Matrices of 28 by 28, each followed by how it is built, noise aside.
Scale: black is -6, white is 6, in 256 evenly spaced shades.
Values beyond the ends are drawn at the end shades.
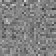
low rank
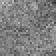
smooth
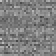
blocks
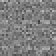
blocks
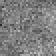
smooth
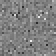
sparse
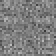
blocks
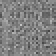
blocks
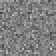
repeating columns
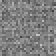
blocks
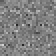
uneven rows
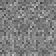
repeating columns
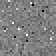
sparse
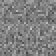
repeating columns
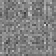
blocks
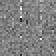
uneven columns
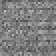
blocks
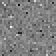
sparse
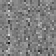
uneven columns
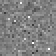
sparse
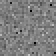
sparse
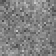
smooth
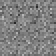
repeating columns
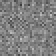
blocks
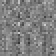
low rank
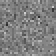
uneven columns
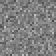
noise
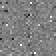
sparse
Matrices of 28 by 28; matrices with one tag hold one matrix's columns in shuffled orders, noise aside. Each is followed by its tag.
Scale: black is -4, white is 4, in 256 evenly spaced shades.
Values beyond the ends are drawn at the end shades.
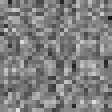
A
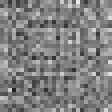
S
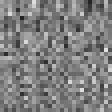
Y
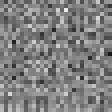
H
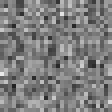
A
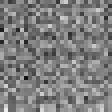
H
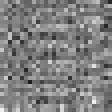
H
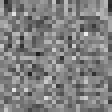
Y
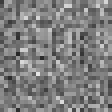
S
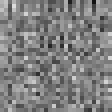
Y
